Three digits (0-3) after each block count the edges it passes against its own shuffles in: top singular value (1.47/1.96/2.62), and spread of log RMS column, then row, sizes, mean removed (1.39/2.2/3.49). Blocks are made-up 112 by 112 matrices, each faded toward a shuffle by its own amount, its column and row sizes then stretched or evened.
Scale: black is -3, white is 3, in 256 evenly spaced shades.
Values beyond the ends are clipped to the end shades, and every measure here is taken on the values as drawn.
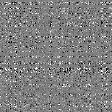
1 2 3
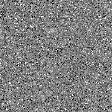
0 1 1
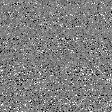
0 0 2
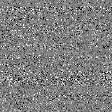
1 1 2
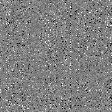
0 2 1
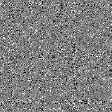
1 2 2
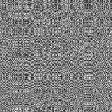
3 1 2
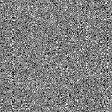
2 2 0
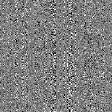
2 3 1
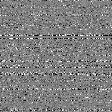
2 0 3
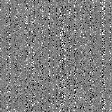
0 3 0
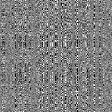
3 3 0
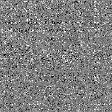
1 1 2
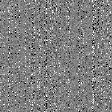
0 3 1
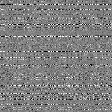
3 0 3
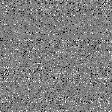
1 1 2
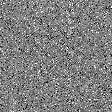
0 1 0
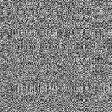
3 1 1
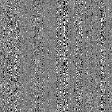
2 3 0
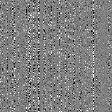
2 3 0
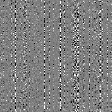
3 3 0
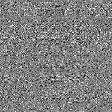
2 0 2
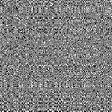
3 1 2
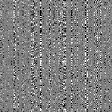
3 3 0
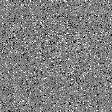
1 1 1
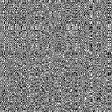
3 2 0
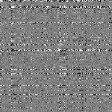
3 2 3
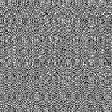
3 0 1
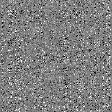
1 2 1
